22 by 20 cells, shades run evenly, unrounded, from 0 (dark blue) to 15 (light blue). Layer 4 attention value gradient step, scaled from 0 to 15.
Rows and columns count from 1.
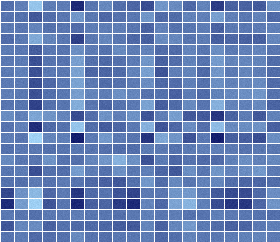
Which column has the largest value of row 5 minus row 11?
16
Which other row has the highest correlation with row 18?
19
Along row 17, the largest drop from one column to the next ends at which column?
12
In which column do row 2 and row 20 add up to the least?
3
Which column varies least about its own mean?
5
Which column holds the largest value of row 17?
11
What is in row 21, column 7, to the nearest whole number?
6
